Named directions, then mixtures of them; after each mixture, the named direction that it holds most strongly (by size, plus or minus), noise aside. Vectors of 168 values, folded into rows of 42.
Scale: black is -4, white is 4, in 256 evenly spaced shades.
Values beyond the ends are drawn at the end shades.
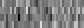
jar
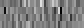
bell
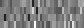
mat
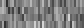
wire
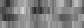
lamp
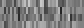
bell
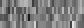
mat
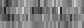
lamp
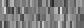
wire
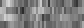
lamp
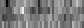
lamp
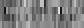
bell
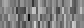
mat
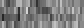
jar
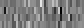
bell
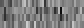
bell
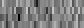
jar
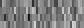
mat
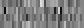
bell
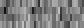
lamp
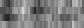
lamp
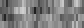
lamp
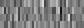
bell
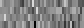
mat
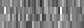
bell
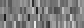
mat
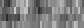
lamp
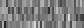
wire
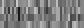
jar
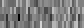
jar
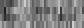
lamp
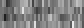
lamp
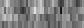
lamp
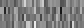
bell
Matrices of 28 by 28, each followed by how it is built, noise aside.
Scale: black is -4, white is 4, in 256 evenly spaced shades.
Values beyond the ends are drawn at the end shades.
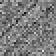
Hankel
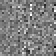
uneven columns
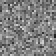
noise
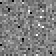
sparse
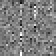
uneven columns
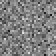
repeating rows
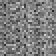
repeating rows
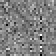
uneven columns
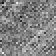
Hankel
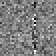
uneven columns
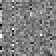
uneven columns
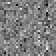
uneven columns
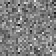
uneven columns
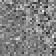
upper triangular
